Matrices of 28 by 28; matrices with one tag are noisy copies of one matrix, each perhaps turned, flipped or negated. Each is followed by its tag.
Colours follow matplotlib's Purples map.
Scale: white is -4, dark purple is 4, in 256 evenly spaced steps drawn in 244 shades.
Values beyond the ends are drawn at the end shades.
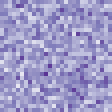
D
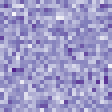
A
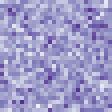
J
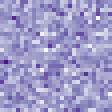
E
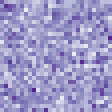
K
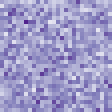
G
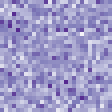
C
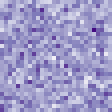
D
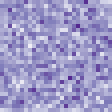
J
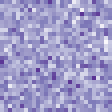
E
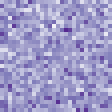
G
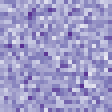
D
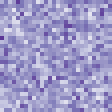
K
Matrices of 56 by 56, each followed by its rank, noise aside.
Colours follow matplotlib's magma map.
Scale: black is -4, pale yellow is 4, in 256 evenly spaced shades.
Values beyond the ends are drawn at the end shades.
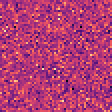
sixteen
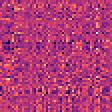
six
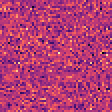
twelve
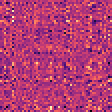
six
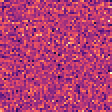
sixteen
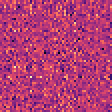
eight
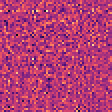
eight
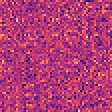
sixteen
